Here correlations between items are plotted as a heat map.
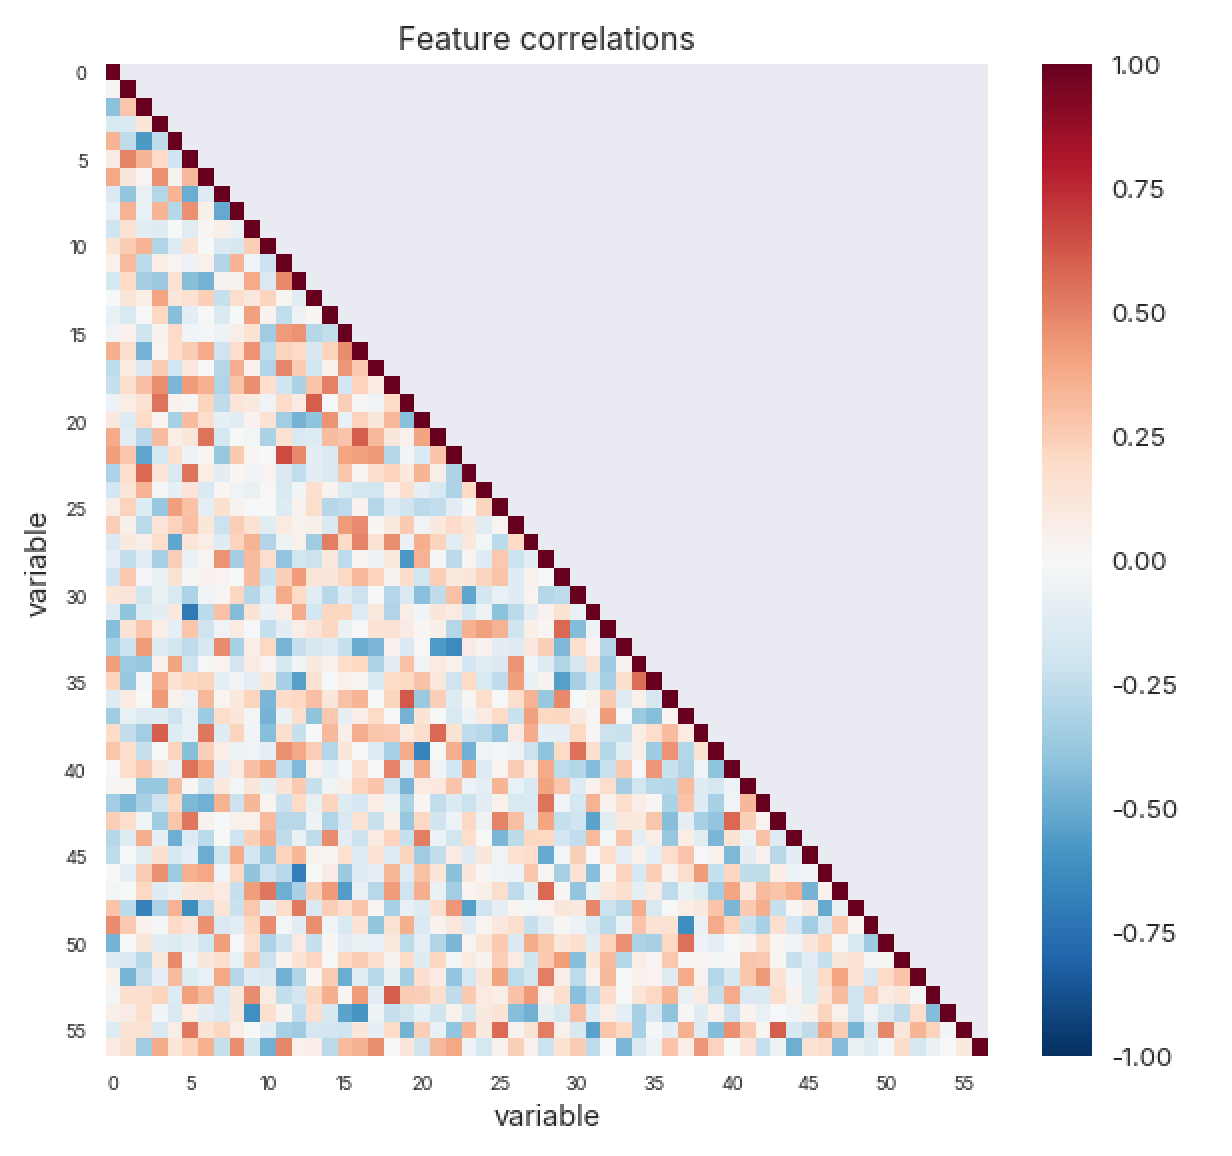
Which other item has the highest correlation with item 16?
21
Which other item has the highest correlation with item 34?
35
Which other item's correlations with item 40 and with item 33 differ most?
5
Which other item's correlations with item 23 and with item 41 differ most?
2
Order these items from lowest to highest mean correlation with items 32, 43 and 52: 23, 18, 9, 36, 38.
38, 36, 9, 18, 23
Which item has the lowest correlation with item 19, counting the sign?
28
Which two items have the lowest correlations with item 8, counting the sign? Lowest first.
7, 31
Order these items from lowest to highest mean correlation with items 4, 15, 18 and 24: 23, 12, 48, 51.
48, 12, 23, 51
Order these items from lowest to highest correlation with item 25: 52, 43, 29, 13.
13, 29, 52, 43
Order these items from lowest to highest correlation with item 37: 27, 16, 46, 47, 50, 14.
47, 16, 46, 14, 27, 50
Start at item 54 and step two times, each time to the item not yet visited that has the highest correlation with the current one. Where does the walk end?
39
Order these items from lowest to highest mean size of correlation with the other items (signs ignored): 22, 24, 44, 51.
24, 51, 44, 22
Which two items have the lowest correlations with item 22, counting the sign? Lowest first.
33, 2
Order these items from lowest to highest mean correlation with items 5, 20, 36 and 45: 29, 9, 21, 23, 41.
41, 9, 29, 21, 23
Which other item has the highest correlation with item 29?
32
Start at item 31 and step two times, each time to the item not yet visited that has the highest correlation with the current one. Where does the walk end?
12
